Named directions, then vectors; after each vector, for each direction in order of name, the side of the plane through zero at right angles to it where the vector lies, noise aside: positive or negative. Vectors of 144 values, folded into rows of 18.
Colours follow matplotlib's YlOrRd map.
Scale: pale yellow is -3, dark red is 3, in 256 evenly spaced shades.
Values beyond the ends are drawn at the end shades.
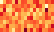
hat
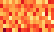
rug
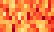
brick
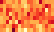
positive, negative, negative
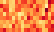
positive, positive, positive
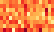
negative, positive, positive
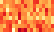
negative, positive, positive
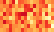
negative, negative, positive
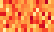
negative, positive, negative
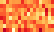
negative, positive, positive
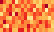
negative, negative, positive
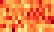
positive, negative, negative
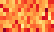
positive, positive, positive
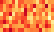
negative, negative, positive
